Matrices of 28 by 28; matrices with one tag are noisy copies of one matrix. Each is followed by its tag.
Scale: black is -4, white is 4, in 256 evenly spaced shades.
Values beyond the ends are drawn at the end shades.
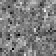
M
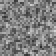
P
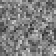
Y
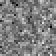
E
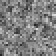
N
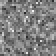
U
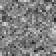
P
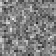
U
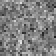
Y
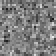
U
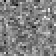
E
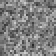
Y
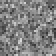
Y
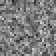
E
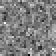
P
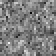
M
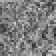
Y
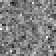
E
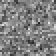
P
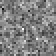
M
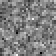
N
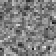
N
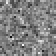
E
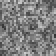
Y
